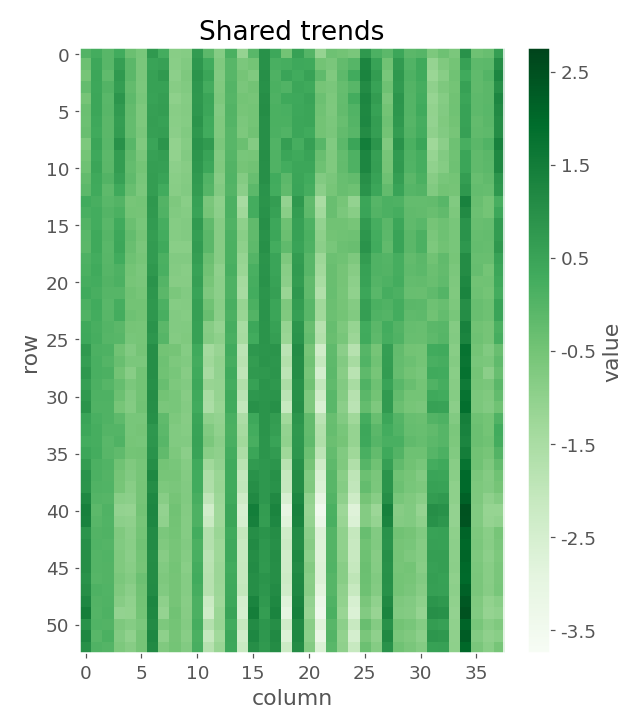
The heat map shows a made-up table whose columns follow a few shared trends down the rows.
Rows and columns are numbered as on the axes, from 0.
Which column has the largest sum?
34
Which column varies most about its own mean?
18
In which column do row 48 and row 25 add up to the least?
21
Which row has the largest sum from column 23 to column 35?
8
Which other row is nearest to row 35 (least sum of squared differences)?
32
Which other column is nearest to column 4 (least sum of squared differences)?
36
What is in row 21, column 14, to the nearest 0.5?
-1.5
